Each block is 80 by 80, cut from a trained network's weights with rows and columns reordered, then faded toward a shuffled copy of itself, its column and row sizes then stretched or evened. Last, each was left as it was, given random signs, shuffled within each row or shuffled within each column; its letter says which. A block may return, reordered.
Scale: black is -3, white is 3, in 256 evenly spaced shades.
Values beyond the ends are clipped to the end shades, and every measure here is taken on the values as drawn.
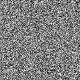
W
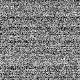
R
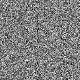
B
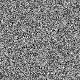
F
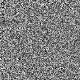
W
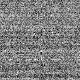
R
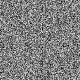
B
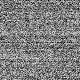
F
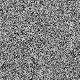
B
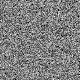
B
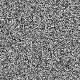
F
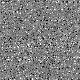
F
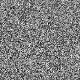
W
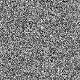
W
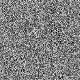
B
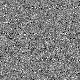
F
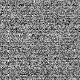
R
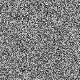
W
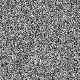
B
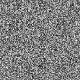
R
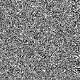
W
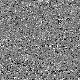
F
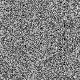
B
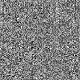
R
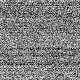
F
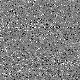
F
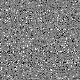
W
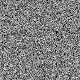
B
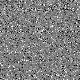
F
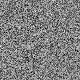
B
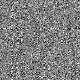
W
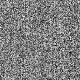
B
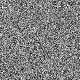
F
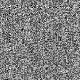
R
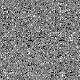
R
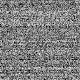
R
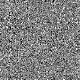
W
